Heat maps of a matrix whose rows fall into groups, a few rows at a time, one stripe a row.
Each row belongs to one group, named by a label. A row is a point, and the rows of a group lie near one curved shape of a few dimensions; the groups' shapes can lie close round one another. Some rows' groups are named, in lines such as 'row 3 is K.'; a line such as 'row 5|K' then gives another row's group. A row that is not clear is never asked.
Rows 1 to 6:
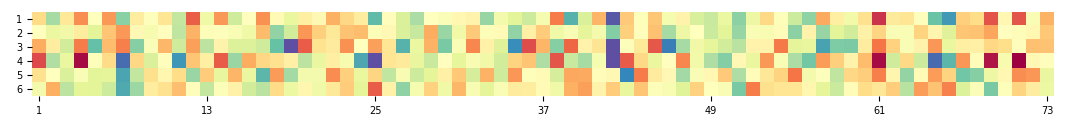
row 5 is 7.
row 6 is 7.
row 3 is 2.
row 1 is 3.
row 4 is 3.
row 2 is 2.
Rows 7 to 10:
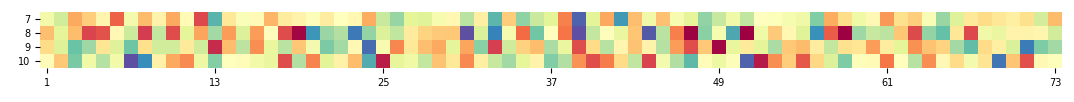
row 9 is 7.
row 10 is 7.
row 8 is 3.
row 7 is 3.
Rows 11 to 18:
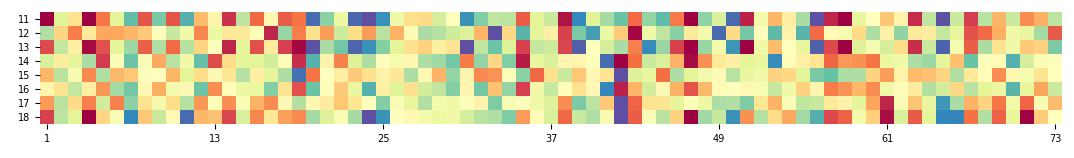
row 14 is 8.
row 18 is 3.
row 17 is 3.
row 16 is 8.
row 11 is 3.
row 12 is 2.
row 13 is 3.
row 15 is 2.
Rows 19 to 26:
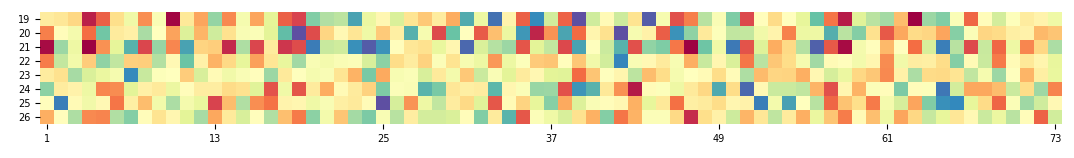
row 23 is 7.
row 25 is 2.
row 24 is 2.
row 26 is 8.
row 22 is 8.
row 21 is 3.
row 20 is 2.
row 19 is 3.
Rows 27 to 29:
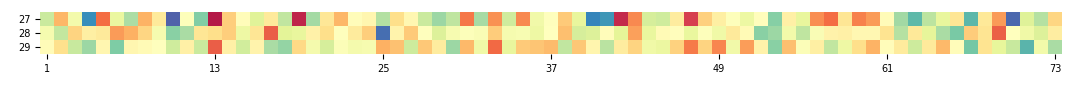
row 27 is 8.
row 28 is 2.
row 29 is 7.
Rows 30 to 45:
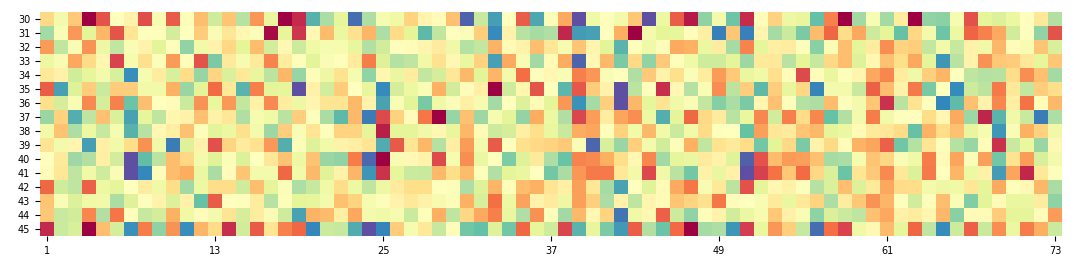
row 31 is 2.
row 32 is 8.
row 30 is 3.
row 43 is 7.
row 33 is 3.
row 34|7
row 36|3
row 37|7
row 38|7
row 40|7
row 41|7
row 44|2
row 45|3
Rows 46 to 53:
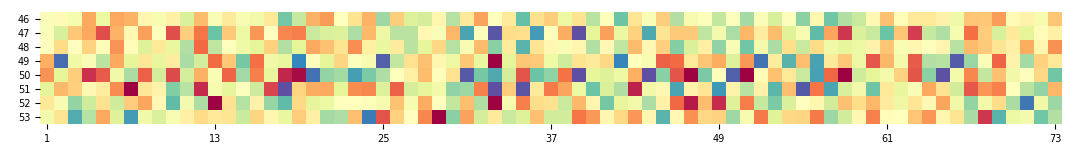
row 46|2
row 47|3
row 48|2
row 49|2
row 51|2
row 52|7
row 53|7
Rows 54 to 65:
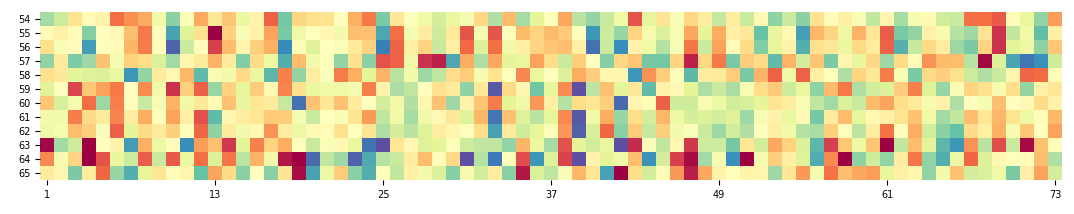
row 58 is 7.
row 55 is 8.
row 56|8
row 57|7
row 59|3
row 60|2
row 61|3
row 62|3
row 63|3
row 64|3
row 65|8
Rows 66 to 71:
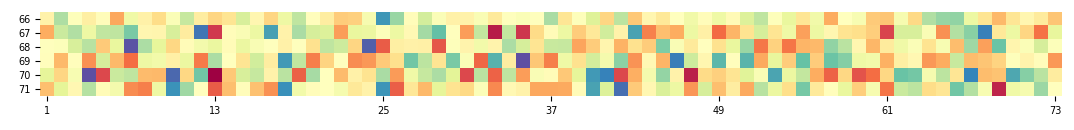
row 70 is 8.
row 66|2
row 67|7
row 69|2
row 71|8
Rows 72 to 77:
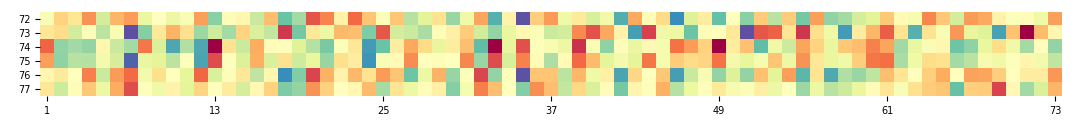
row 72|2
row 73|7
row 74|7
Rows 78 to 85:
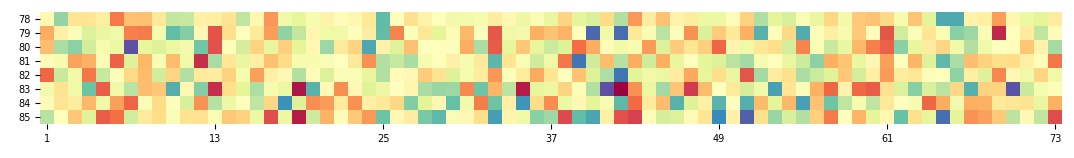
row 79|8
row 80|7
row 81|3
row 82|8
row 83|8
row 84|2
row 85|2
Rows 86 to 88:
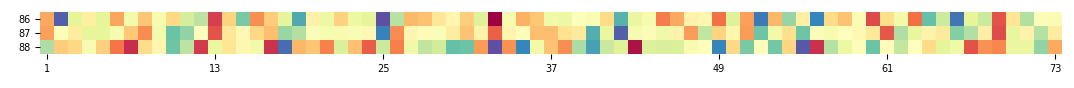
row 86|2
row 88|2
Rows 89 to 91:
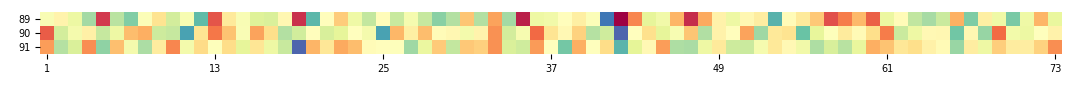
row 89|8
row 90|8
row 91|2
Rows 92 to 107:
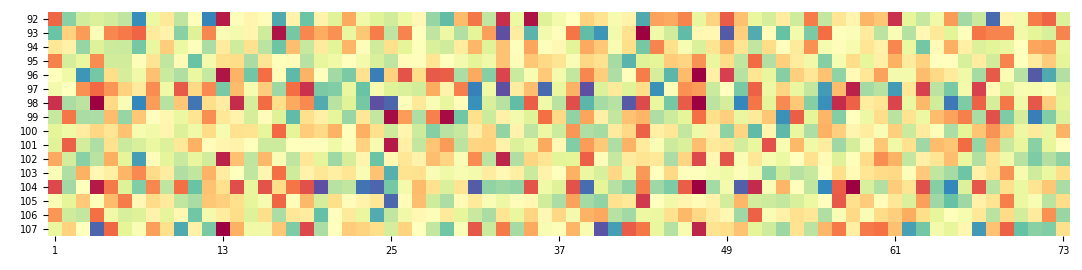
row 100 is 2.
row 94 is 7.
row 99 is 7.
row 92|7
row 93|2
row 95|8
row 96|7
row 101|7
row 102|7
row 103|2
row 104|3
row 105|2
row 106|8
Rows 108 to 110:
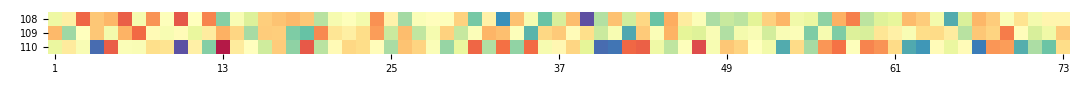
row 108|3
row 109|2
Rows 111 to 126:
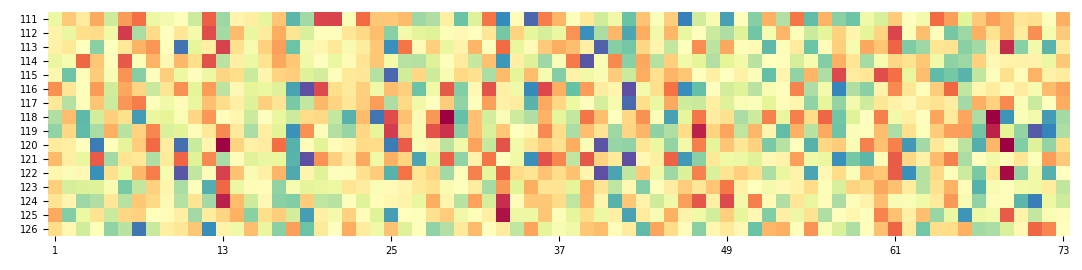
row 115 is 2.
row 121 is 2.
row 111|2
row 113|8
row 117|2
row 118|7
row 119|7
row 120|8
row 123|7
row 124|7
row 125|2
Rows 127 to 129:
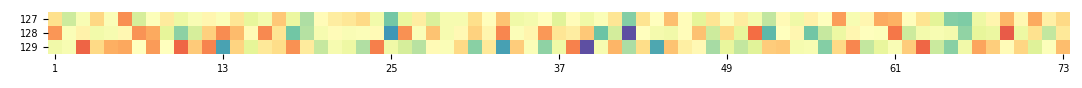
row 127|2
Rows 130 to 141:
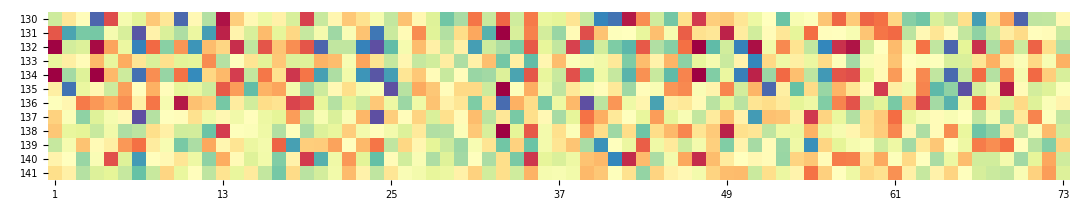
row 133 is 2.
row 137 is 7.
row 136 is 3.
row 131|7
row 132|3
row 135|2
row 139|2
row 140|8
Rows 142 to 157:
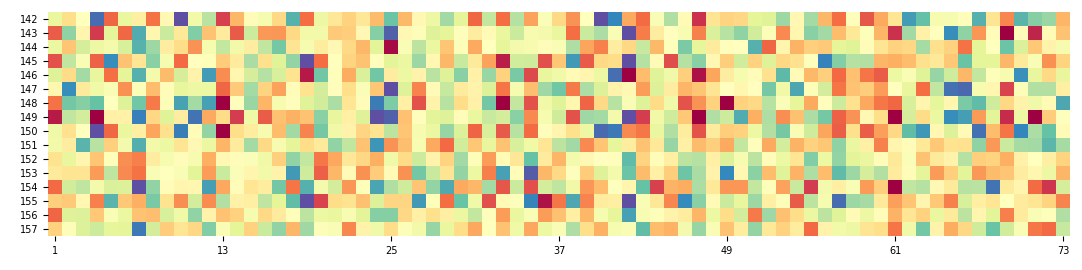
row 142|8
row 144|7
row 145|2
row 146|8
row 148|7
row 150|8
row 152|2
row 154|7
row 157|7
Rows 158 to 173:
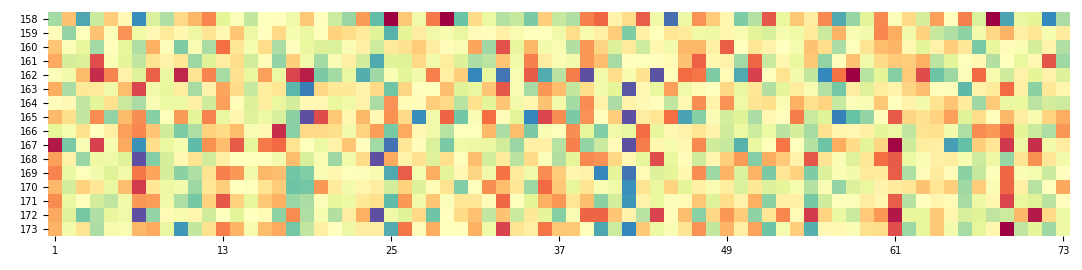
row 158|7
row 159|2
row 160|7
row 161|8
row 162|3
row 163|2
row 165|2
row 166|2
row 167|3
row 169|8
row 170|2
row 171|8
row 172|7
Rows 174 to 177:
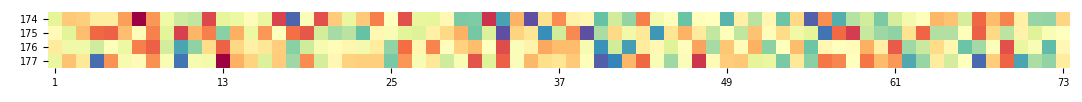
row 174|2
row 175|3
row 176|8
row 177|8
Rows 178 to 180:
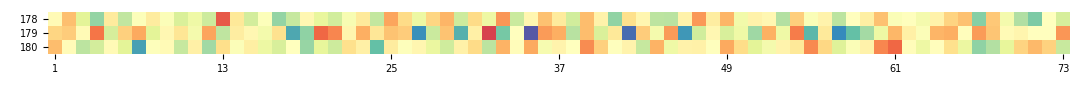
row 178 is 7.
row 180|7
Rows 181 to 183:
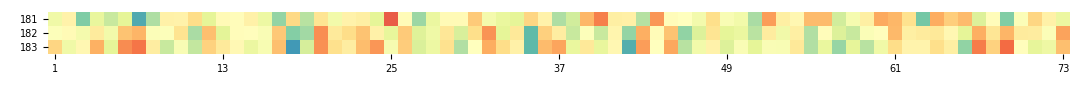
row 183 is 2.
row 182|2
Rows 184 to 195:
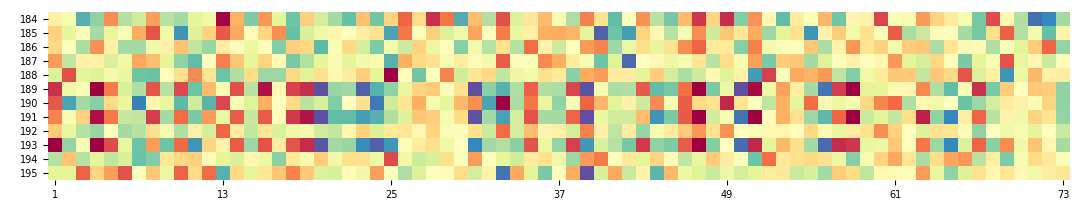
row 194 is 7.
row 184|7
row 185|8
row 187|8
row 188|7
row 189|3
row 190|7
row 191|3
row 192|7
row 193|3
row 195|3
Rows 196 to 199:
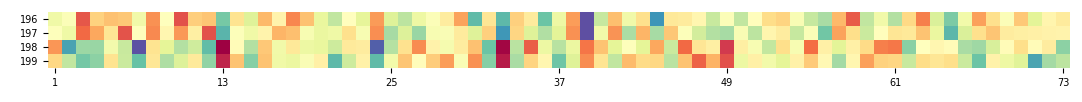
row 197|3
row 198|7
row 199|7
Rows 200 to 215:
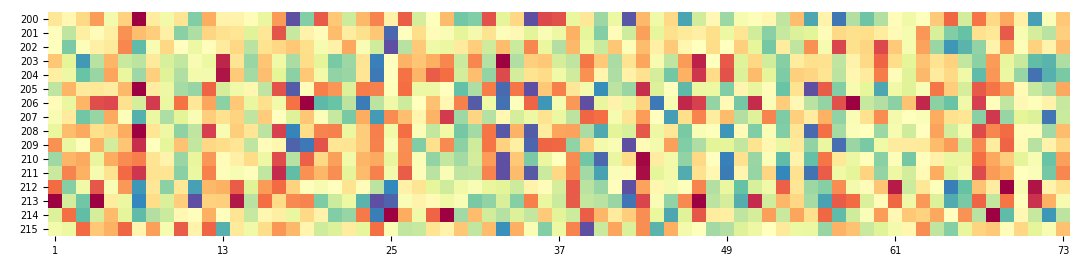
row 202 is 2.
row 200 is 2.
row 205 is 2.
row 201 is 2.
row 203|7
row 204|7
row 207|7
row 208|2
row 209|2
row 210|2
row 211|2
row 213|3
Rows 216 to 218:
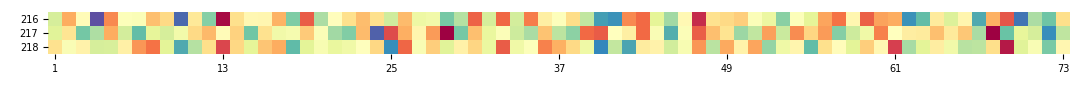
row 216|8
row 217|7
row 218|8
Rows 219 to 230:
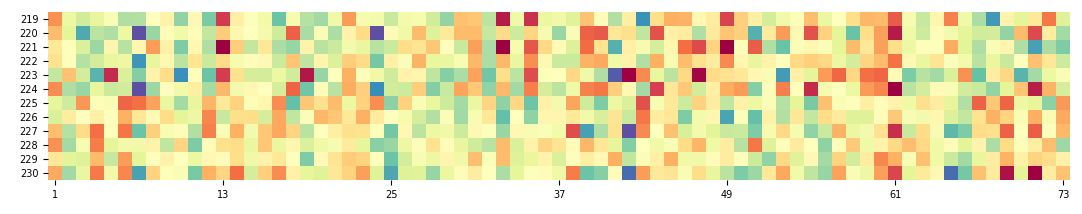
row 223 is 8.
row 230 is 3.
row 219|7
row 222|7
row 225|2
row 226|2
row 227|3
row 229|2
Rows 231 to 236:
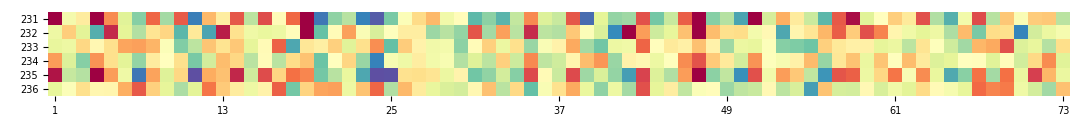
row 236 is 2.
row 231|3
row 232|8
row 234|8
